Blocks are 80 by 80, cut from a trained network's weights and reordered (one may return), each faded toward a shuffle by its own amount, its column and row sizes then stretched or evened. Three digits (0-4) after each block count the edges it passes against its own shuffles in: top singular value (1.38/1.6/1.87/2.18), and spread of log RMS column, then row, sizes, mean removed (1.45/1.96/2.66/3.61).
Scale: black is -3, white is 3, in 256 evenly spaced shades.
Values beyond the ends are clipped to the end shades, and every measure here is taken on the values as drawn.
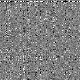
3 2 2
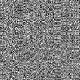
4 1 0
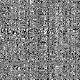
2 1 3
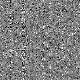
1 2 0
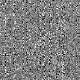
1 3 0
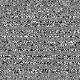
0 0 4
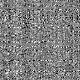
2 0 3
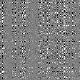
3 4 3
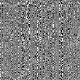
3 4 0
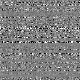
0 0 4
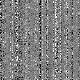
3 4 1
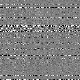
2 1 4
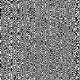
4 4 0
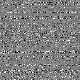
0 0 4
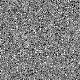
0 0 1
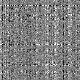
4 2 3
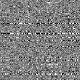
4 1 3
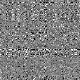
3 2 3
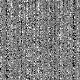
2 3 0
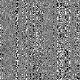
3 4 1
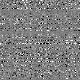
0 2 4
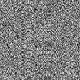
4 0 0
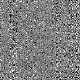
2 3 0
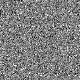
0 0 1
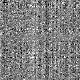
3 0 2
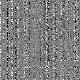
3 4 2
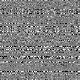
3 0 4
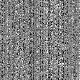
3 3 0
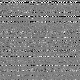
4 0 4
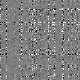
2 4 3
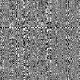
4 4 1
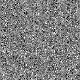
1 2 0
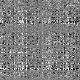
3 2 4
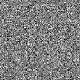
2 1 1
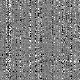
1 4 2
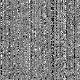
3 3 0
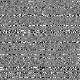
2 1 4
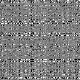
3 1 4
